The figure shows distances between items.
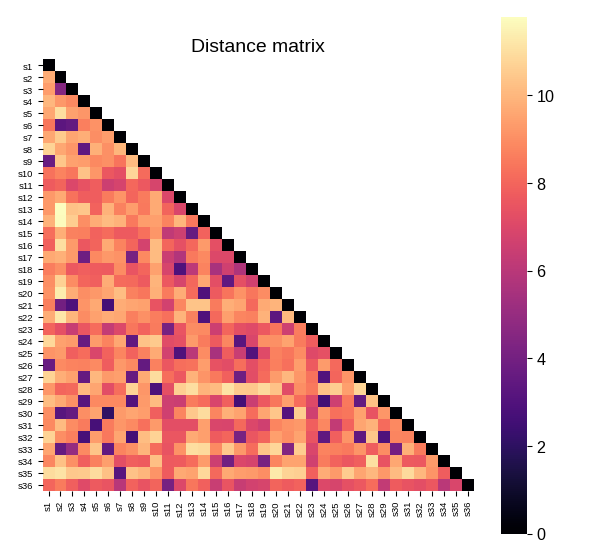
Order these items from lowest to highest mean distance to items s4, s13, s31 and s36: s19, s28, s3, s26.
s19, s26, s3, s28
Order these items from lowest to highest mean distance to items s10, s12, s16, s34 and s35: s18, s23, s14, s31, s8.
s18, s23, s31, s8, s14
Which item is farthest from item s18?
s28
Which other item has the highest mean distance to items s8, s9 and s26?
s35
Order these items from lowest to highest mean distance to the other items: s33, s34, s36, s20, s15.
s36, s15, s34, s33, s20
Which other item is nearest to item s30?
s6
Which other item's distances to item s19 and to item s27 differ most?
s24
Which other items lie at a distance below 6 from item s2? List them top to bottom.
s3, s6, s21, s30, s33
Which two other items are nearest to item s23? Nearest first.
s36, s11
